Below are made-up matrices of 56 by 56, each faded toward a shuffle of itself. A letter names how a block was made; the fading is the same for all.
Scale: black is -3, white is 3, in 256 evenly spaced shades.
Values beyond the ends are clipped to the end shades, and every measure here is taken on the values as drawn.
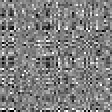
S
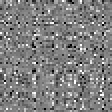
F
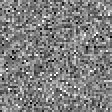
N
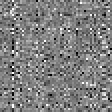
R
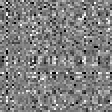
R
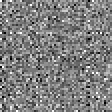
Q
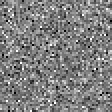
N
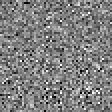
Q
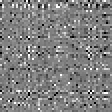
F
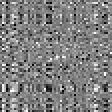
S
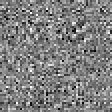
Q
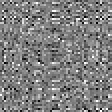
S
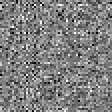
Q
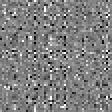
F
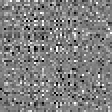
F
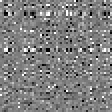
S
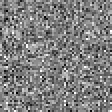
Q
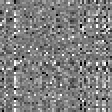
R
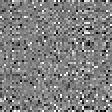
F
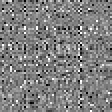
R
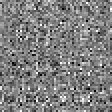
Q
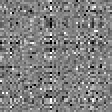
R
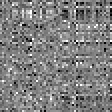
R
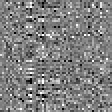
R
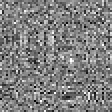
Q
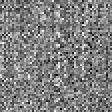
Q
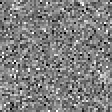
N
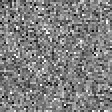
N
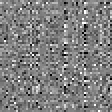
R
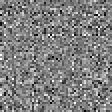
Q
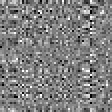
S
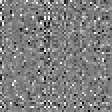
F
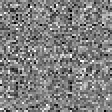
Q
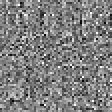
Q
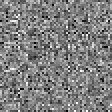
Q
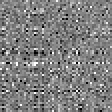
R
